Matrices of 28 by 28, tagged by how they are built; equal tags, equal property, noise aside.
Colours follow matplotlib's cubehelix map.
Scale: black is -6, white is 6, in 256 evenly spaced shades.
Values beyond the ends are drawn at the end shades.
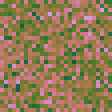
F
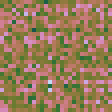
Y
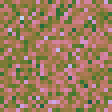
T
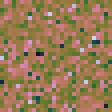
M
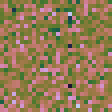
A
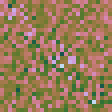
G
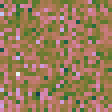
A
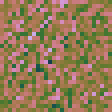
T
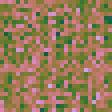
Y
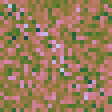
G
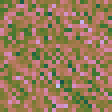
F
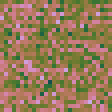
Y
